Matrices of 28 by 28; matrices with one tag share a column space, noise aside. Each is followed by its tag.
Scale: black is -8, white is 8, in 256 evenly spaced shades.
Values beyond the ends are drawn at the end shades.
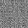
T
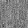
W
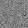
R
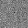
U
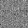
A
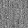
W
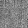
W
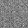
T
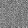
U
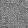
U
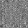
W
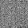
U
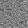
R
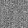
T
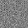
R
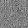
A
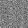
U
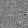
R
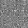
A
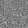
R
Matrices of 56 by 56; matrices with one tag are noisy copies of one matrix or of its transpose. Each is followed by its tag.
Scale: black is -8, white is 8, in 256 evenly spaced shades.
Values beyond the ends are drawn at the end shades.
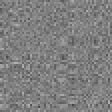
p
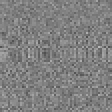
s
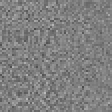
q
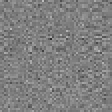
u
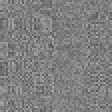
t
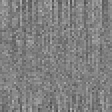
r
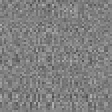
u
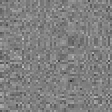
p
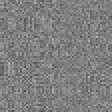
t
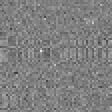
s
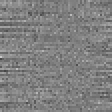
r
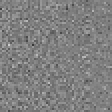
q
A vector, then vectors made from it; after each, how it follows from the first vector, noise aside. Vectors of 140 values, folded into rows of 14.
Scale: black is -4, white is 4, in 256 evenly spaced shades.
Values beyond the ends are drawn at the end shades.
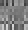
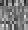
copied.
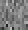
negated, partly zeroed.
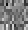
copied.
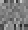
reversed, partly zeroed.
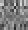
reversed.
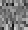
sign-scrambled.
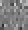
reversed, partly zeroed.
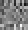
reversed, negated.
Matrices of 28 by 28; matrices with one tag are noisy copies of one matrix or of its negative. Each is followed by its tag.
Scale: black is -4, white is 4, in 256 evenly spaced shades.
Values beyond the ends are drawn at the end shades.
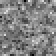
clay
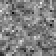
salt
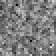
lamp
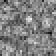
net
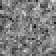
lamp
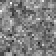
salt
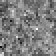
salt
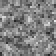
net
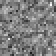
clay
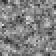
net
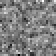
clay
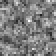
net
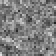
net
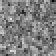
lamp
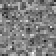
clay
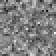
clay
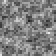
net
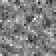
net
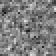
clay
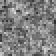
salt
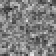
clay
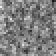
lamp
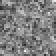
lamp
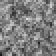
salt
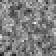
salt
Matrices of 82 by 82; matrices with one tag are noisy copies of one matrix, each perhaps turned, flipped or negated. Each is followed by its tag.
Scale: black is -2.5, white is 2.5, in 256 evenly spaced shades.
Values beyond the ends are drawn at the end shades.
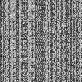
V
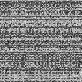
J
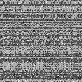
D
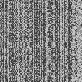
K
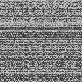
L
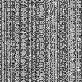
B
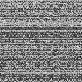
L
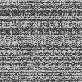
V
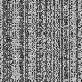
D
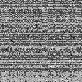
K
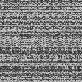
V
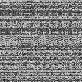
V
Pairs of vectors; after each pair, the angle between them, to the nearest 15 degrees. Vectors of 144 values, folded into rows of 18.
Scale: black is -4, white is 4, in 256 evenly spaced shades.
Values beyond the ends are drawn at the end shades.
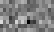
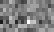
165 degrees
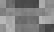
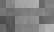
165 degrees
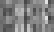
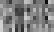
150 degrees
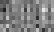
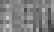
60 degrees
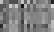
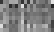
165 degrees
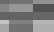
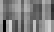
75 degrees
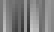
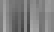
15 degrees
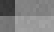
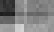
30 degrees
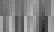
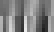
15 degrees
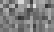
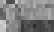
75 degrees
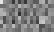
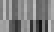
90 degrees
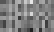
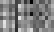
150 degrees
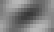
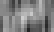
135 degrees
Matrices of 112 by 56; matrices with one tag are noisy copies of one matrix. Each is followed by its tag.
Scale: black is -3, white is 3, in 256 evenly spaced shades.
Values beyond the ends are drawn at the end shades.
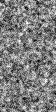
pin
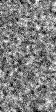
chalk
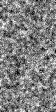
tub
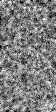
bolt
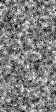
pin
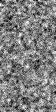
pin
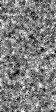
tub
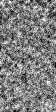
bolt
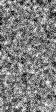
bolt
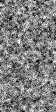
pin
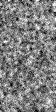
chalk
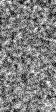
bolt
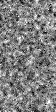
chalk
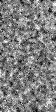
chalk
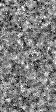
pin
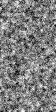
tub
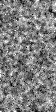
chalk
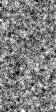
tub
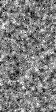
tub
